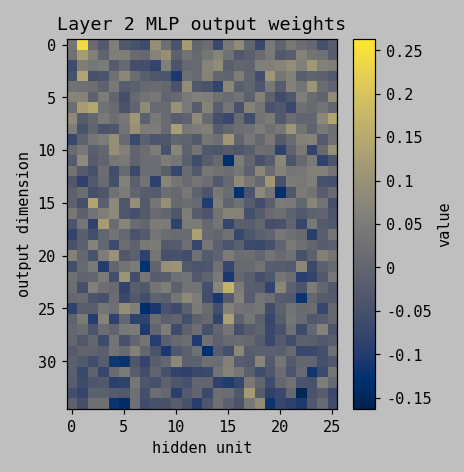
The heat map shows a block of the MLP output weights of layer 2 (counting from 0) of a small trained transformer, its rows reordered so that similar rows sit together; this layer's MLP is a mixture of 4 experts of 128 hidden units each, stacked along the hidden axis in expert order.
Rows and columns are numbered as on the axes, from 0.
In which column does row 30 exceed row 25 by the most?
10
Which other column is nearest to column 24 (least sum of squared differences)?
0
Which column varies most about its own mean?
1
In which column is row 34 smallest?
5
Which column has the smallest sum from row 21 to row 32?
7
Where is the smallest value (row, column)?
33, 22
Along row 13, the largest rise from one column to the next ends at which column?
9
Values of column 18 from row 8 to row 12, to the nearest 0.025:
0.05 0 0.025 -0.05 0.075
